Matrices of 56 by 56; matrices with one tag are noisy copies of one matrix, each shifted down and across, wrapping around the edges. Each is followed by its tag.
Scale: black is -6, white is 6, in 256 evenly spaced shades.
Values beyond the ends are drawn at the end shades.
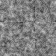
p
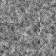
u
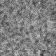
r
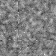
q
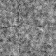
p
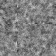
q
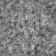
r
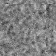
r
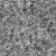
r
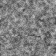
q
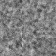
u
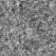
r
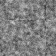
p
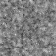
p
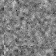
u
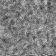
r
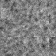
r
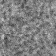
r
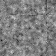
p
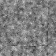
p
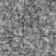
p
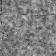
p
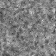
r
